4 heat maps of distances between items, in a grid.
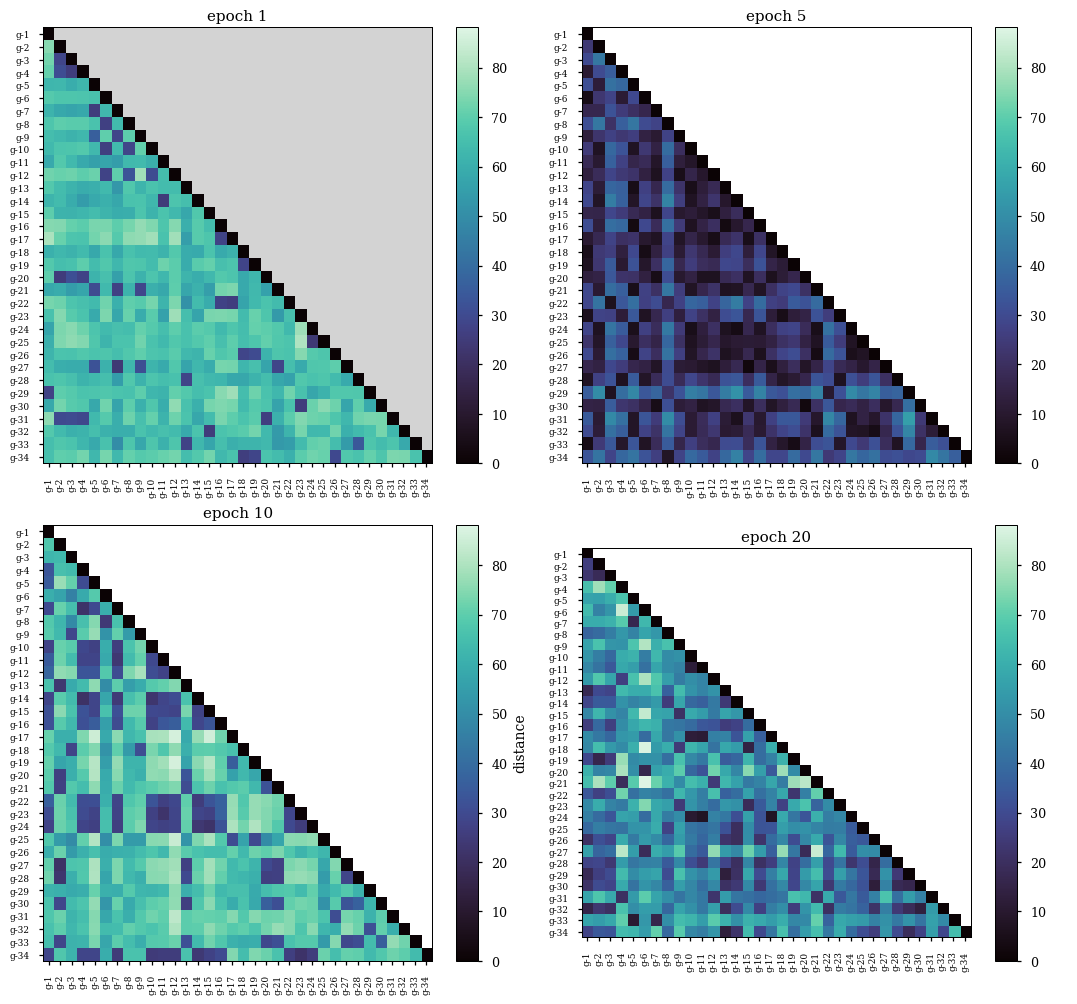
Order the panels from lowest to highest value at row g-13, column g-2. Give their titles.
epoch 5, epoch 10, epoch 20, epoch 1
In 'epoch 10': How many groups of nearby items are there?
7
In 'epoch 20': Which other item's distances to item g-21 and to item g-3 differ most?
g-2
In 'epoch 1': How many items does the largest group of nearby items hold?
5
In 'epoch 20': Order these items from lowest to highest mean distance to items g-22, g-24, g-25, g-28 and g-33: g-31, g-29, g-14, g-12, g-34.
g-14, g-29, g-34, g-31, g-12
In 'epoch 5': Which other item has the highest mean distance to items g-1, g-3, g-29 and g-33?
g-31
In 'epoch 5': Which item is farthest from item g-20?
g-29
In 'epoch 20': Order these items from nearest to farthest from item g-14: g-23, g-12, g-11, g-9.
g-11, g-12, g-23, g-9
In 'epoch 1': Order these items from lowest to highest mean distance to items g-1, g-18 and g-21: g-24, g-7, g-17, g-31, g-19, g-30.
g-7, g-19, g-30, g-24, g-31, g-17
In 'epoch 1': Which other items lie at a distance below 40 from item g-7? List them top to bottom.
g-5, g-9, g-21, g-27
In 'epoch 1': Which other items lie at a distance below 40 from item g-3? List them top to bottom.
g-2, g-4, g-20, g-31
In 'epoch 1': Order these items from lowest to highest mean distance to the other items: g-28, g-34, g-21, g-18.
g-21, g-18, g-28, g-34
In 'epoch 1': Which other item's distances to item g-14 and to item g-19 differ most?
g-11
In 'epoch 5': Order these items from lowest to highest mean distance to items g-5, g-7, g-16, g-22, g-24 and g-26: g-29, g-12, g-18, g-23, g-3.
g-12, g-18, g-23, g-3, g-29
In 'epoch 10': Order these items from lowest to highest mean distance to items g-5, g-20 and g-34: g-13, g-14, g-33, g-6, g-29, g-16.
g-14, g-16, g-33, g-13, g-6, g-29
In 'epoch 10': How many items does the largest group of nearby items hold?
14
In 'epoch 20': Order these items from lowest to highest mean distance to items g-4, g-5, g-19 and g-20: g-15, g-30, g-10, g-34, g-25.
g-30, g-25, g-10, g-34, g-15
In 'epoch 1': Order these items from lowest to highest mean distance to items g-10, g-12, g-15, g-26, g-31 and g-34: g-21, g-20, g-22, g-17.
g-20, g-21, g-22, g-17
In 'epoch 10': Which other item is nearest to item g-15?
g-24
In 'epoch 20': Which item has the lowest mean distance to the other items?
g-28
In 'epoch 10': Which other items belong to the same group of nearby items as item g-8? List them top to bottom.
g-6
